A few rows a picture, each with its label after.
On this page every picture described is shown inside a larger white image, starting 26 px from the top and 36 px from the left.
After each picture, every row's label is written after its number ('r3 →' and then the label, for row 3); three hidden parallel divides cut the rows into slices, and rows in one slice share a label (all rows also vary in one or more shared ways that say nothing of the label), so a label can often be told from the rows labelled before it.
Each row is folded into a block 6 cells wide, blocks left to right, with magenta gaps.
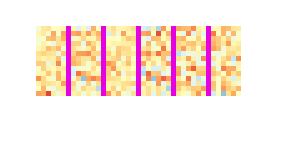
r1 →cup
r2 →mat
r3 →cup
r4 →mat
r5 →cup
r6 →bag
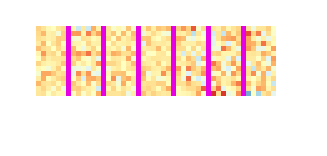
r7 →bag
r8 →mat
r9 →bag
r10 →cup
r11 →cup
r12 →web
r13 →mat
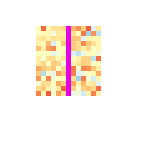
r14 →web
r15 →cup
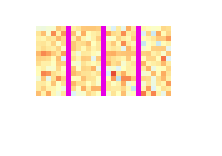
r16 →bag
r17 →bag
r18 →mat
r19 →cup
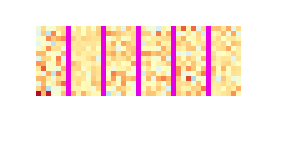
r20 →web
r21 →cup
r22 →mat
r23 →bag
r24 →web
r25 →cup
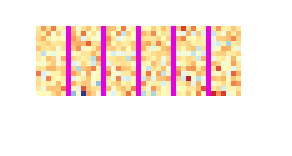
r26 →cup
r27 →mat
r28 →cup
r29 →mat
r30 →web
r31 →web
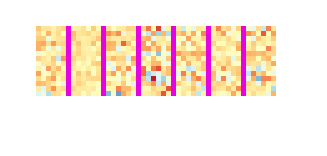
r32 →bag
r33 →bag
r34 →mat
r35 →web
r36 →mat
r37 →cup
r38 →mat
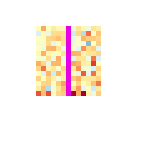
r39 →web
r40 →web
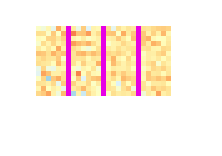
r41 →bag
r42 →mat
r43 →bag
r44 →bag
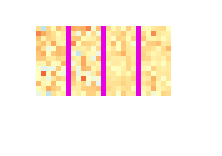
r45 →mat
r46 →cup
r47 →bag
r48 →bag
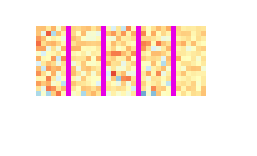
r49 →bag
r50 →bag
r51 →mat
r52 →mat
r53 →bag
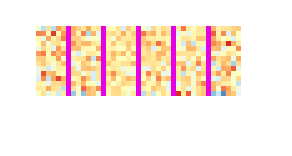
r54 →mat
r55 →bag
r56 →bag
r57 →mat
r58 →web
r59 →mat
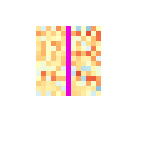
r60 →mat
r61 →mat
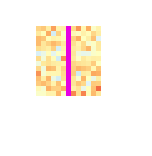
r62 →cup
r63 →web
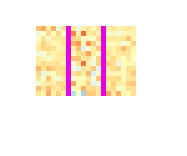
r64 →cup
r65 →mat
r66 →cup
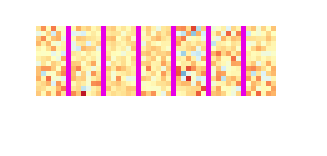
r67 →web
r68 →web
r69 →cup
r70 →cup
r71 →web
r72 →bag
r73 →web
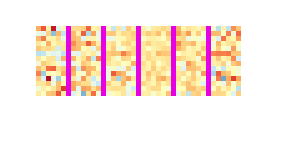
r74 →web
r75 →bag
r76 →mat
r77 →bag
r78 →bag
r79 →mat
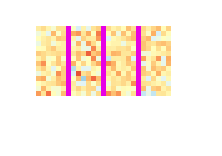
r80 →cup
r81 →mat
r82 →cup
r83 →bag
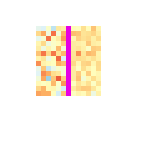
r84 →bag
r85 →bag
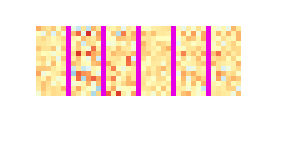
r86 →cup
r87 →mat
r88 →cup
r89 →bag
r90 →bag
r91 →bag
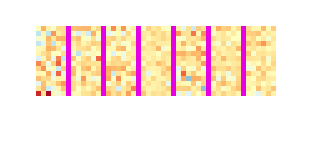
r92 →web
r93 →cup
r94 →web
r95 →cup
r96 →mat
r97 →cup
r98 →bag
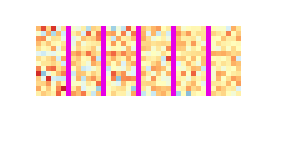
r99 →web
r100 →bag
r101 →mat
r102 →bag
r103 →mat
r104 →bag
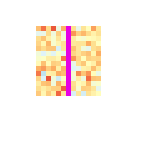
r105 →web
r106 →mat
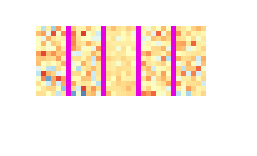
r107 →mat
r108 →mat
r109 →cup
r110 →cup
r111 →mat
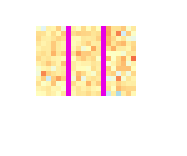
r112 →bag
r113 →bag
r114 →bag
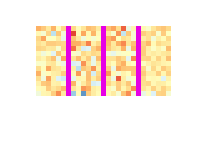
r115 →cup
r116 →mat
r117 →cup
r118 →bag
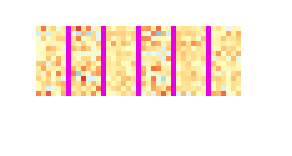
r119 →web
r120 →web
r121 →bag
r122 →cup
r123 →bag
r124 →cup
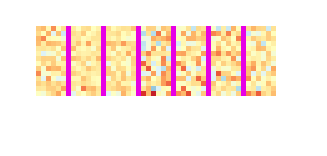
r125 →cup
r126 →bag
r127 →bag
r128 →web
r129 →cup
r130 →mat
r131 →web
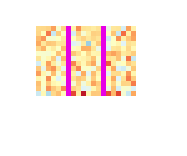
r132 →bag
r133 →web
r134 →cup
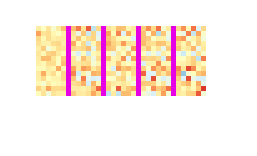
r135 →bag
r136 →web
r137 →bag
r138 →cup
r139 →web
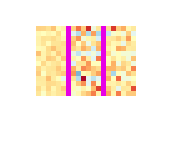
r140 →cup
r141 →web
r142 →web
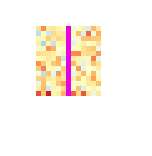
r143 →web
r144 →cup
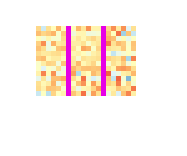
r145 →mat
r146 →web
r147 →cup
